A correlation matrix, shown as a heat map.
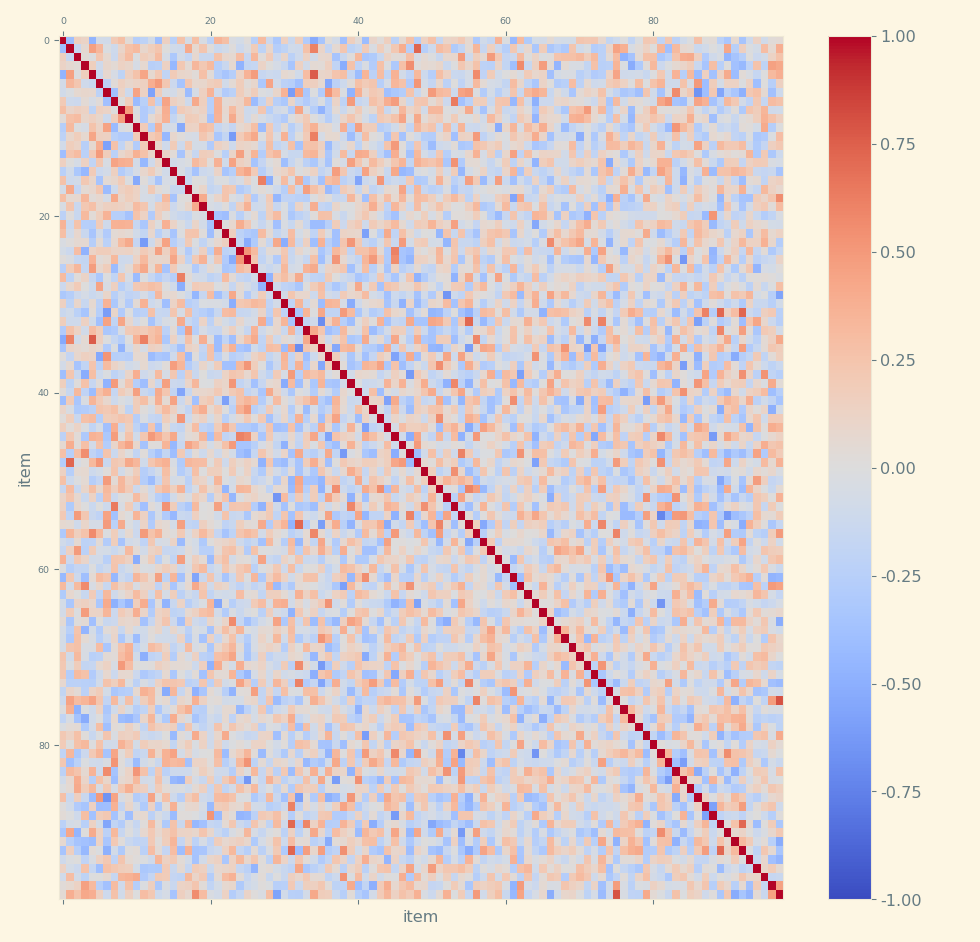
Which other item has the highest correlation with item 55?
32
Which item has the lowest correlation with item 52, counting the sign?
29
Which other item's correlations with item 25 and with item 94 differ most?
47
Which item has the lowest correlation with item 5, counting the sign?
36
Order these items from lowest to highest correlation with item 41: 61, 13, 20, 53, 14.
53, 14, 20, 13, 61
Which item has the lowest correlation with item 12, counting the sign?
6
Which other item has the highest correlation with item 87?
31
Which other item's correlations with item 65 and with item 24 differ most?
3
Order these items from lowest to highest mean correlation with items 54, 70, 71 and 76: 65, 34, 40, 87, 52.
34, 87, 65, 40, 52
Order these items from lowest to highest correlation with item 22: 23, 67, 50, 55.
55, 50, 23, 67
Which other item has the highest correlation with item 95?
38
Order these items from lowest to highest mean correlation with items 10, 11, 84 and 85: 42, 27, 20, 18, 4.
27, 42, 18, 20, 4
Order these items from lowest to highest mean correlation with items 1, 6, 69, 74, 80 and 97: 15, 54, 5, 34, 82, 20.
82, 15, 20, 54, 5, 34
